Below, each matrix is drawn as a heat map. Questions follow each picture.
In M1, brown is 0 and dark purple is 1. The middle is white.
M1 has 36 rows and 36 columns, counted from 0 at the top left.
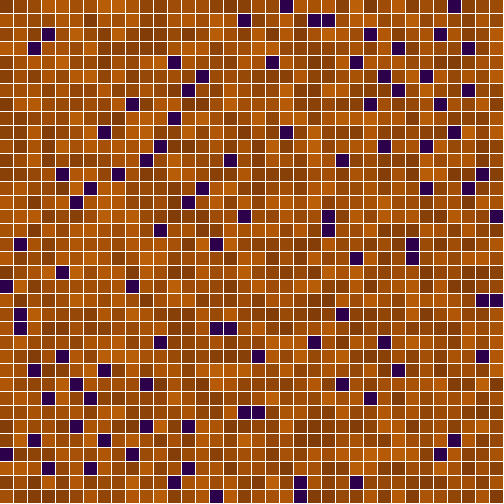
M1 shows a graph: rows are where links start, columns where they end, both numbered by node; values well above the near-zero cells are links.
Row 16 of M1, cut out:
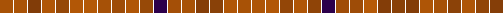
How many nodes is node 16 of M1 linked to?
2
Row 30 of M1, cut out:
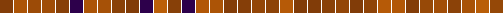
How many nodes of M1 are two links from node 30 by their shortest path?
5
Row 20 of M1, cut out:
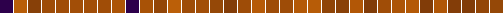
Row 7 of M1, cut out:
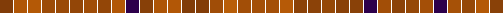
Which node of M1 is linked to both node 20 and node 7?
node 9
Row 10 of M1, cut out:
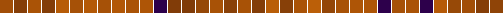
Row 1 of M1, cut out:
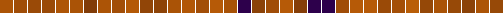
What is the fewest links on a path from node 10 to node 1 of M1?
4
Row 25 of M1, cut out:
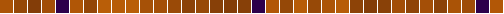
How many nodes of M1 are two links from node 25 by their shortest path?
4
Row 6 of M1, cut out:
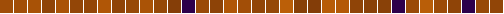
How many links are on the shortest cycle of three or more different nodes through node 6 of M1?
3
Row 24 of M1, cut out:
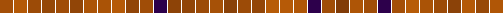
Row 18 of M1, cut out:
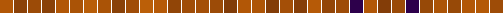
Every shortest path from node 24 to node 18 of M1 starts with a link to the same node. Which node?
node 22
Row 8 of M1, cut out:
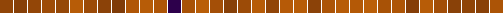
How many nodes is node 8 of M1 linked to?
1
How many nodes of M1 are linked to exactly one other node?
2
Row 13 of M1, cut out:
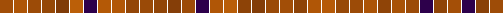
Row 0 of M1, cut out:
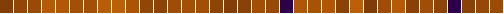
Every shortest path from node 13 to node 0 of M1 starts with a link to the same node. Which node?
node 33
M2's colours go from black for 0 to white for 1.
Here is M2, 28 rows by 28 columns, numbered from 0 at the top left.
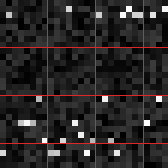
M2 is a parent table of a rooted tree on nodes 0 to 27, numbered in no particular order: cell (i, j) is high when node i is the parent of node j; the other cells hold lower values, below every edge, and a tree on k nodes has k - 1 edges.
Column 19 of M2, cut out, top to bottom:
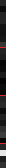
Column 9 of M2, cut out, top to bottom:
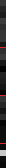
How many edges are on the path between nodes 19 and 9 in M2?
2
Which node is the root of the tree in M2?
2
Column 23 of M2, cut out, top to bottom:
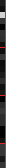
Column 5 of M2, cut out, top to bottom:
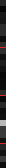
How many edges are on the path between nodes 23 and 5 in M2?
3
